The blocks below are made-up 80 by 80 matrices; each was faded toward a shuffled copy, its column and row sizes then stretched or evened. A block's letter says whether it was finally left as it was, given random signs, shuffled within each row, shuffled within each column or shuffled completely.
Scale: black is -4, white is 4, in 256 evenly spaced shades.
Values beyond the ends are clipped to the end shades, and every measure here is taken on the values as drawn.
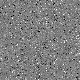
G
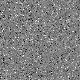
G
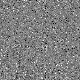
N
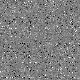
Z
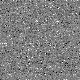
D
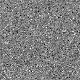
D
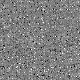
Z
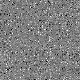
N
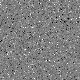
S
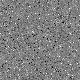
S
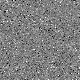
D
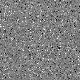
N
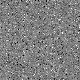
G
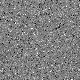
S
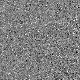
G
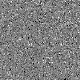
Z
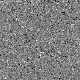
D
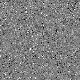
N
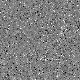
G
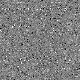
Z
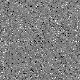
N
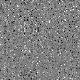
N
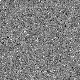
D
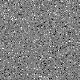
N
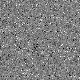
D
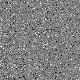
Z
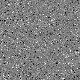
D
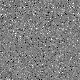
D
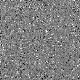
N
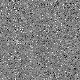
Z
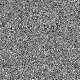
D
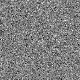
Z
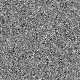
S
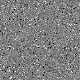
N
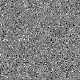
N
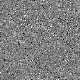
N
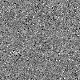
D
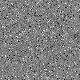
S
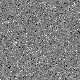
S
